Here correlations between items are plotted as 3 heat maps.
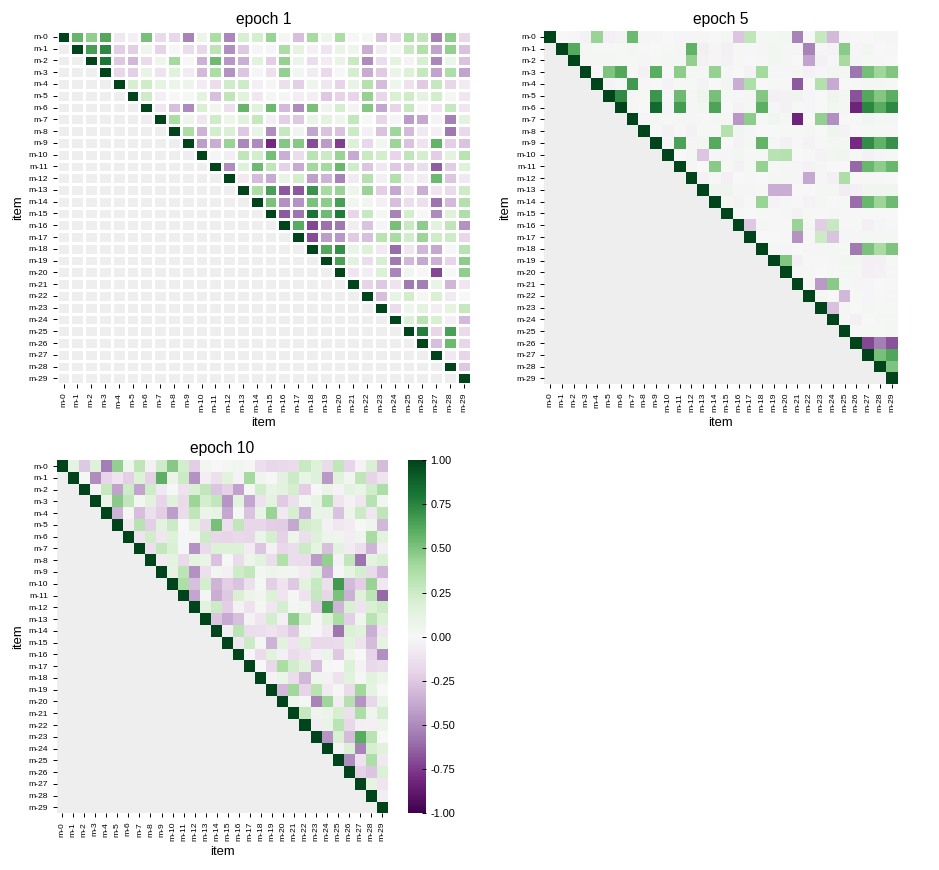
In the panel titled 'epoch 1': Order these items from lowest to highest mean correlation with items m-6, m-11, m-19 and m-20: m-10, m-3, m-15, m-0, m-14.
m-3, m-10, m-0, m-14, m-15
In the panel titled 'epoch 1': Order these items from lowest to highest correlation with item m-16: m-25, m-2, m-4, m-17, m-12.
m-4, m-12, m-25, m-2, m-17
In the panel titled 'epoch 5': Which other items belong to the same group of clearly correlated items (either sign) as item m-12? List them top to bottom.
m-1, m-2, m-22, m-25
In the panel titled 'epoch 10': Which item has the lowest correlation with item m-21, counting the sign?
m-5
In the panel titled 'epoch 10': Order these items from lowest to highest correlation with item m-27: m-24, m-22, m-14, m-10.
m-24, m-10, m-22, m-14
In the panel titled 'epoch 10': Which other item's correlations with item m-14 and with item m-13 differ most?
m-25
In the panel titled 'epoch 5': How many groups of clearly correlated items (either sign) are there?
5
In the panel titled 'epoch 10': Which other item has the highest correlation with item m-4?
m-19
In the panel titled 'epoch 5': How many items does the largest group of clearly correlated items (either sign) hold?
11
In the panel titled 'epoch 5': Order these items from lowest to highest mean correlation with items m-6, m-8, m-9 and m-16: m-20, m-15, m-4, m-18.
m-4, m-20, m-15, m-18
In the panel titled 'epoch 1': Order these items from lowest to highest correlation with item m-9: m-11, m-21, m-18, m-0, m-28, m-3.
m-18, m-0, m-11, m-28, m-3, m-21
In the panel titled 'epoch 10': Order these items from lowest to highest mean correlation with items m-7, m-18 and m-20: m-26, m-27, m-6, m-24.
m-27, m-6, m-24, m-26
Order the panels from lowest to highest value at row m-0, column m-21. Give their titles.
epoch 5, epoch 10, epoch 1
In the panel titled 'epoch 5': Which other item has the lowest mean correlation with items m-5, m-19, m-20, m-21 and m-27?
m-26
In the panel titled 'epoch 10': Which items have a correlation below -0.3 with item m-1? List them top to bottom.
m-3, m-12, m-24
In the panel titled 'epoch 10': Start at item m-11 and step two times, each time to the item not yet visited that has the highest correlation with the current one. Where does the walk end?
m-10
